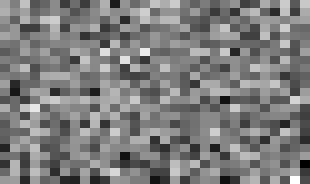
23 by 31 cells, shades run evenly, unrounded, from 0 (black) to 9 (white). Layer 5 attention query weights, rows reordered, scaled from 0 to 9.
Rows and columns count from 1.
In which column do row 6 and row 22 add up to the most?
12
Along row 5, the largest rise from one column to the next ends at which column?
27
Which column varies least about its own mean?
19
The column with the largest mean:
18
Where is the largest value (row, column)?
23, 30
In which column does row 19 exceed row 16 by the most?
11
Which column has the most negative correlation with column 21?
6
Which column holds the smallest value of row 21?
31
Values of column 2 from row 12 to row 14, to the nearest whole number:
1 4 4
